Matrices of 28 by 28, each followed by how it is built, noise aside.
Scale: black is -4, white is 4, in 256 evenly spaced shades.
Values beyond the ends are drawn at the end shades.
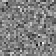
noise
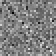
diagonal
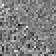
lower triangular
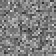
noise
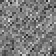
Hankel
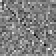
diagonal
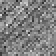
Hankel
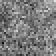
smooth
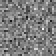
repeating rows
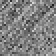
Hankel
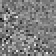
lower triangular
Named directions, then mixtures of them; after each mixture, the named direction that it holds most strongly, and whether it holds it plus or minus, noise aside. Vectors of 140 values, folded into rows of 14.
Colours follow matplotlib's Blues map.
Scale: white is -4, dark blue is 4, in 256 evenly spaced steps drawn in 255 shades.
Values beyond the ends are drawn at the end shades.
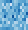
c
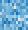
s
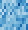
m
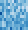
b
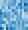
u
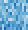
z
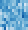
u, minus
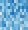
b, minus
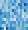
u, plus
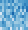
b, minus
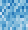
b, minus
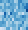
b, minus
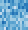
b, minus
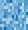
c, plus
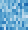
u, plus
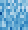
b, plus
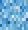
c, minus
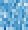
u, minus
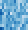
m, minus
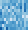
u, plus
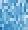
z, plus
